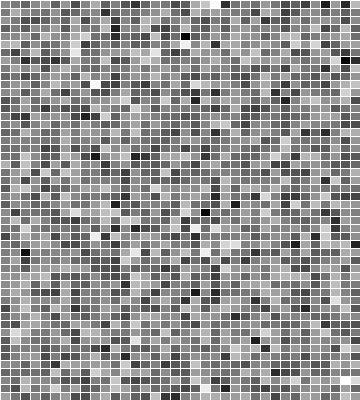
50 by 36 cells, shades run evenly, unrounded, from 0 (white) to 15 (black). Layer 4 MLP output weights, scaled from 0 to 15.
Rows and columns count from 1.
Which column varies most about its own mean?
35
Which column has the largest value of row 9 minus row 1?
22
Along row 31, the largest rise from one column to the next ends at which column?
36
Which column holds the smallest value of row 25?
27
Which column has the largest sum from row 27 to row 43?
8
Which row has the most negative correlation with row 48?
16
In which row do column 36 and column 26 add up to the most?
43
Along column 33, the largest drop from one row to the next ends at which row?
42
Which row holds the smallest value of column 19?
6
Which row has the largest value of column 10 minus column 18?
20
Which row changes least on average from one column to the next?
18
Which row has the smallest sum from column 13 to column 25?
32
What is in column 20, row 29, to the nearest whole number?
1
